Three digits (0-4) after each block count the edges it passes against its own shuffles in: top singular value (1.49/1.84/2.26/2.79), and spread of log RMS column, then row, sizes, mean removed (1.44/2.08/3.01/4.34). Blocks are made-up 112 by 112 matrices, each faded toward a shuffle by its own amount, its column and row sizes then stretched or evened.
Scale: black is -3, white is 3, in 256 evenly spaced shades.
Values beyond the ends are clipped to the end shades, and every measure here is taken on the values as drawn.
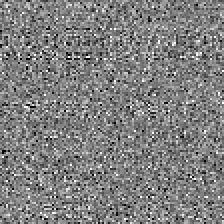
3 1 2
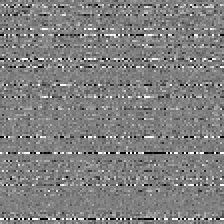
4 0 4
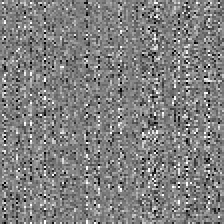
0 4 1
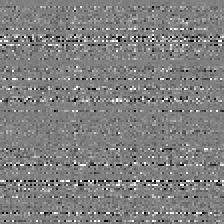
2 1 4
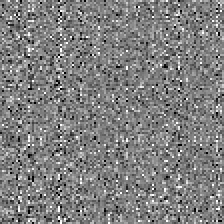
3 3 1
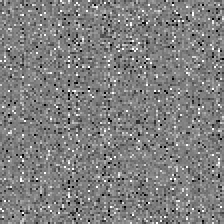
1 2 1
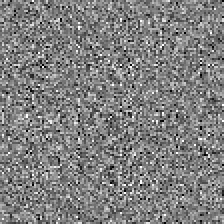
2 2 1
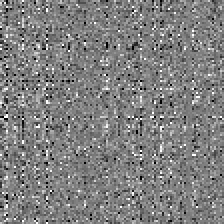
3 3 2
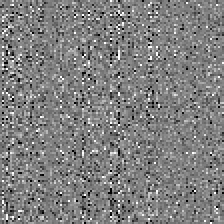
3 3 1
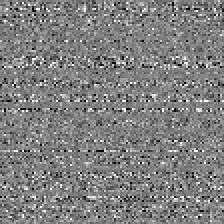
1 1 4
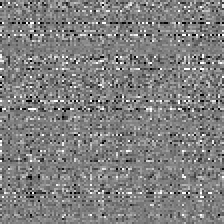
2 2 4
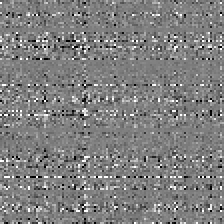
2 3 4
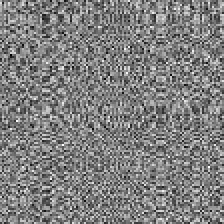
4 1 1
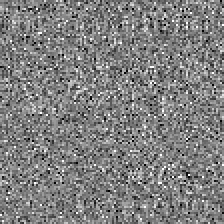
2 1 1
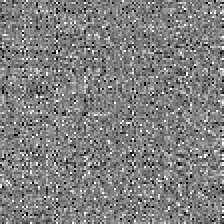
3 2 1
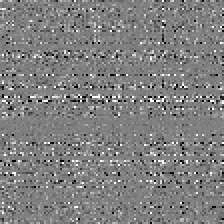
1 2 4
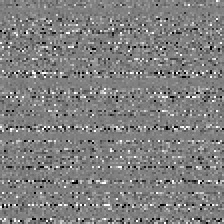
0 0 4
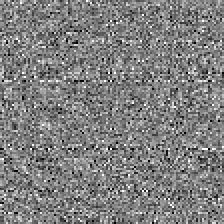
3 0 2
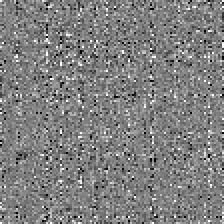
0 3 2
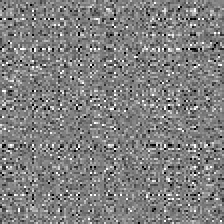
4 2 3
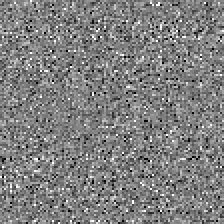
0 1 2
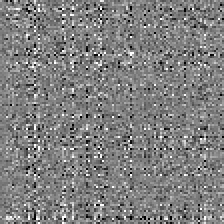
3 3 3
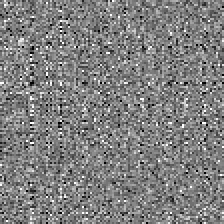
3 2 1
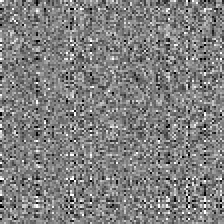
4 3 2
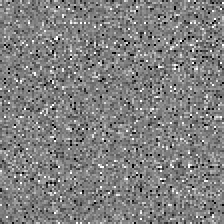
0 1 1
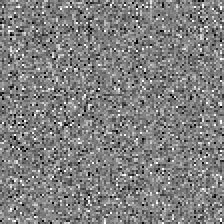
0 2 1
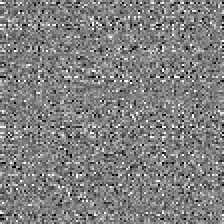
3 1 3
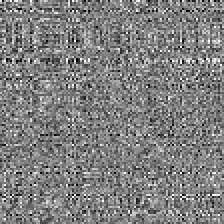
4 2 3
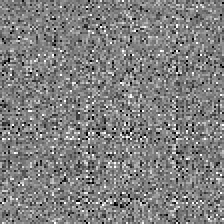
3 2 2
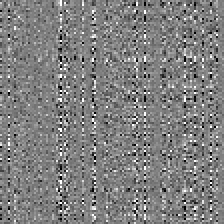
4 4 2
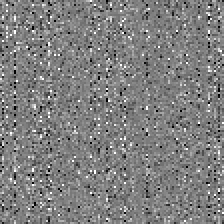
1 3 0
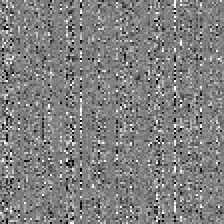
2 4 1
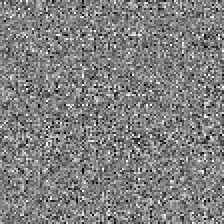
0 2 2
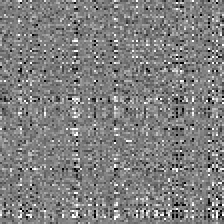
4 3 3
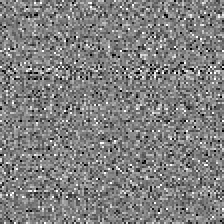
3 0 2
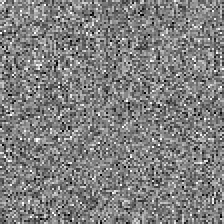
2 1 0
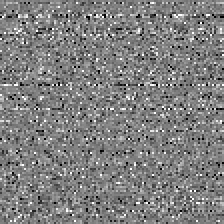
3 0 3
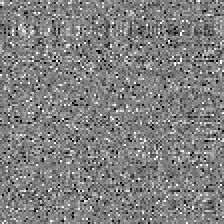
3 0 1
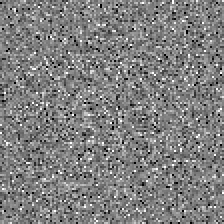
1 0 0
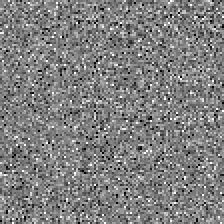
2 0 0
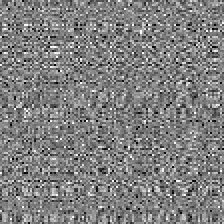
4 0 3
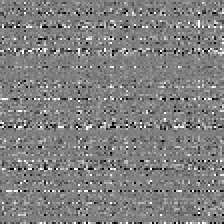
1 2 4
